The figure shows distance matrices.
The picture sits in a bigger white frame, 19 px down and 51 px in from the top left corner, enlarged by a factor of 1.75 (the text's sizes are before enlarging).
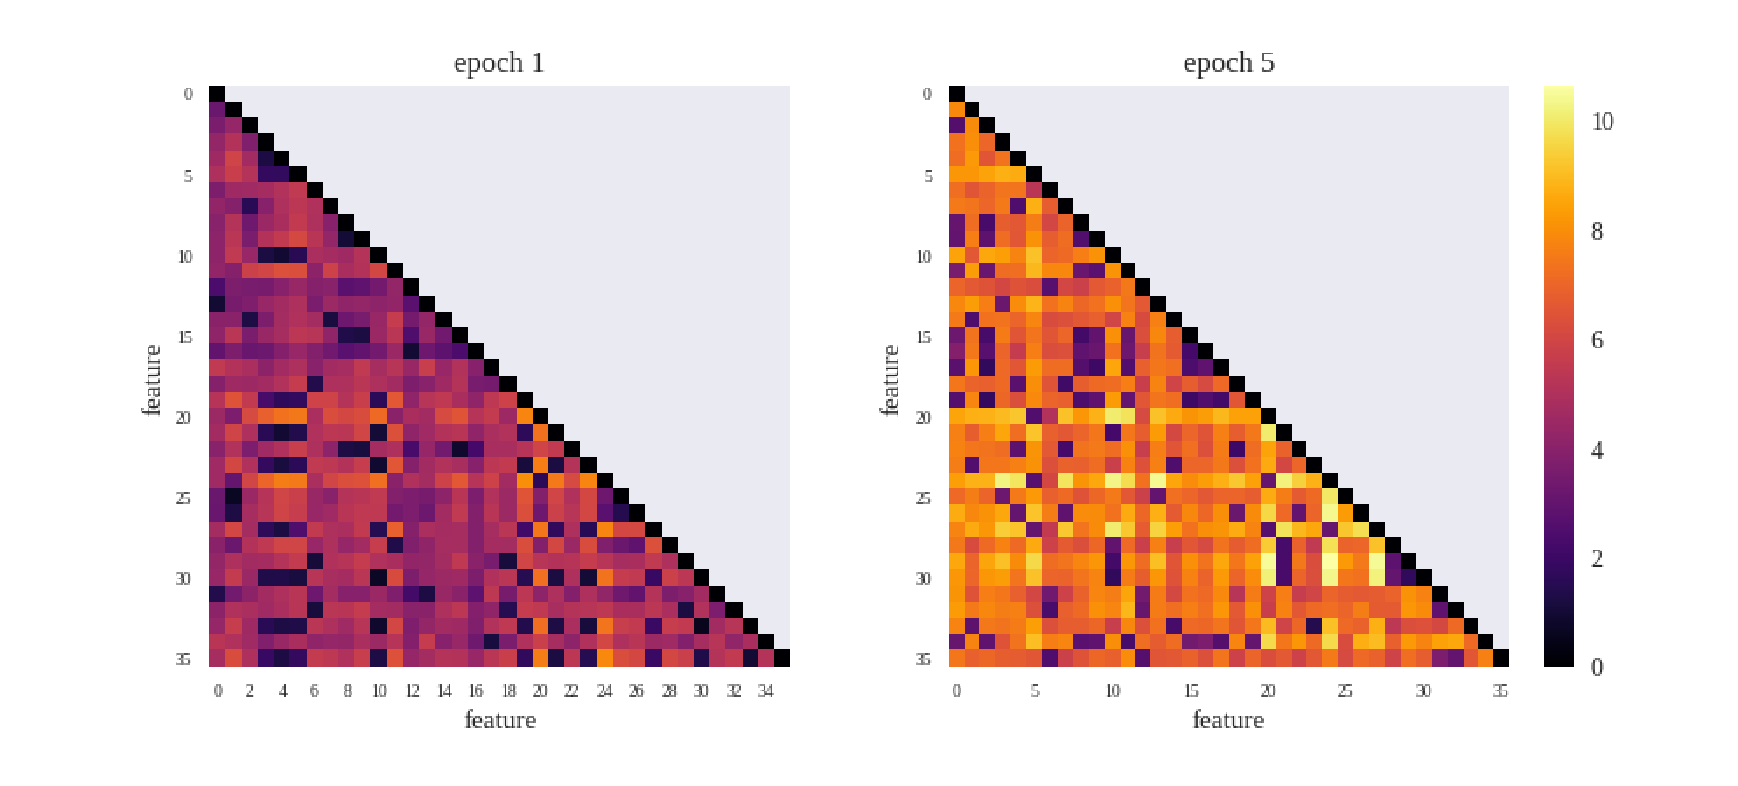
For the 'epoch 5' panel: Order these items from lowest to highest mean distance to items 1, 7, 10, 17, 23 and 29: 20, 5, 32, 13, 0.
0, 32, 13, 5, 20
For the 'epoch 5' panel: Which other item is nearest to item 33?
23
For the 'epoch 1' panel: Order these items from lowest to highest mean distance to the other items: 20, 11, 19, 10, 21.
10, 21, 19, 11, 20
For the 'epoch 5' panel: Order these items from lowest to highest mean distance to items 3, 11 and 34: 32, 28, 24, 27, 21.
28, 21, 32, 27, 24
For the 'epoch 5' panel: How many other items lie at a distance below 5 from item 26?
4
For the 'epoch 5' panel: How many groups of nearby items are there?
7
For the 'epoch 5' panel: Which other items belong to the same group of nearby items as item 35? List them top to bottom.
6, 12, 31, 32
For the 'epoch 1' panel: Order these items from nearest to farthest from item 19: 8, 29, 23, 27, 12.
23, 27, 12, 8, 29
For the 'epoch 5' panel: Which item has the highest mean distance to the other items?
24
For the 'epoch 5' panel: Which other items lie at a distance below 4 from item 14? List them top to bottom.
1, 23, 33
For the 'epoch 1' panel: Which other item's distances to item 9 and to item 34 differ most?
17
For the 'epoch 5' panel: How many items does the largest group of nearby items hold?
10
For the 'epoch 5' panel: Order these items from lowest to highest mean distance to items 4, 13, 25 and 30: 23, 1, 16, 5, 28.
28, 16, 23, 1, 5
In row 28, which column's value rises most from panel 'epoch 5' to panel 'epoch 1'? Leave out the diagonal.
21
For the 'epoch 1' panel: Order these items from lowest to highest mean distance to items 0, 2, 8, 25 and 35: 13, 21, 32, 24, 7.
13, 7, 21, 32, 24
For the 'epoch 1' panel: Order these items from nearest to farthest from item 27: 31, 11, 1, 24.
31, 1, 11, 24
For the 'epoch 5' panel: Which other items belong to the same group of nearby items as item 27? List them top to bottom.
5, 20, 24
